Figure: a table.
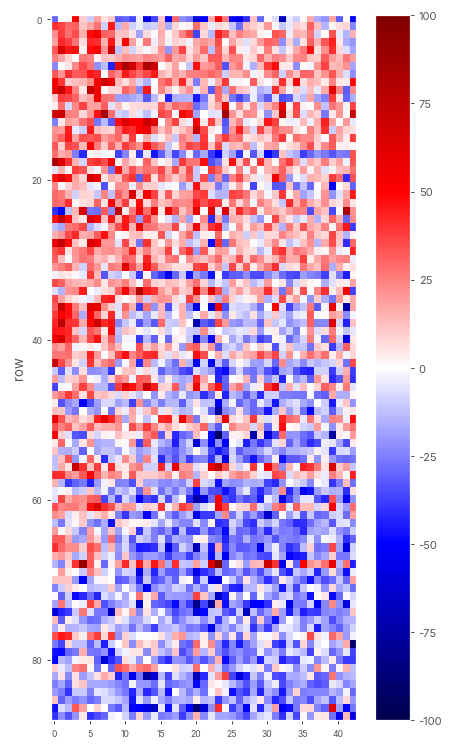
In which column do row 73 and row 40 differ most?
0
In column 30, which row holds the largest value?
68
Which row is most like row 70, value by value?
17
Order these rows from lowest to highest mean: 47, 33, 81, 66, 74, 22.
74, 66, 47, 81, 33, 22
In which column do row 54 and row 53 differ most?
20
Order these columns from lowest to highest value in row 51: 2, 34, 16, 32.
34, 16, 2, 32
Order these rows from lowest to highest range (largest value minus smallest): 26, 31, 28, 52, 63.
63, 31, 26, 28, 52
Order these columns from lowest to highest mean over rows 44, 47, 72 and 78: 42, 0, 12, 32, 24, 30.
24, 42, 32, 30, 0, 12
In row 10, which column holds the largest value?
6
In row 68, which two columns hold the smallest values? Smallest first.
32, 42
